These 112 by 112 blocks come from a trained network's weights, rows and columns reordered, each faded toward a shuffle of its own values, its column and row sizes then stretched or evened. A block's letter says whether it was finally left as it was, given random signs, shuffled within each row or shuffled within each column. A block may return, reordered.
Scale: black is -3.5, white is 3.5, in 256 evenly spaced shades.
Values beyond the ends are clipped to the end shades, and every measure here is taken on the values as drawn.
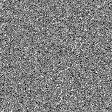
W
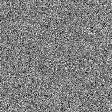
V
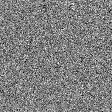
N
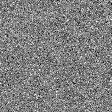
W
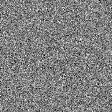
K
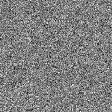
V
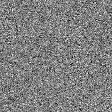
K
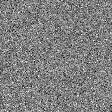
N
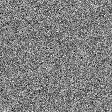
N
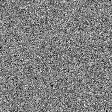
N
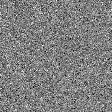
W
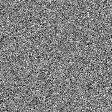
W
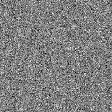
V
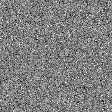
K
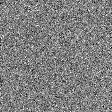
W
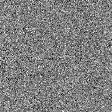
K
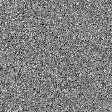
V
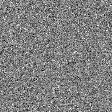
K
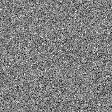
W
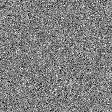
N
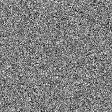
K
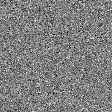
W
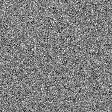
N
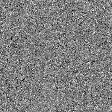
W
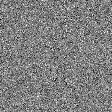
W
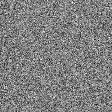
K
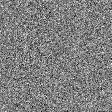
W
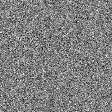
K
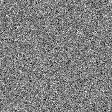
W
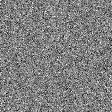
W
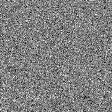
K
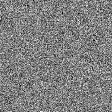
V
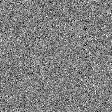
V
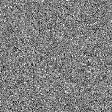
V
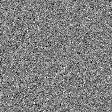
K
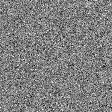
N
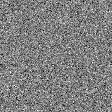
N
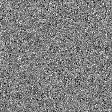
W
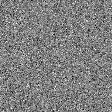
W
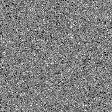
W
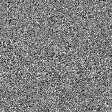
K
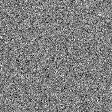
K
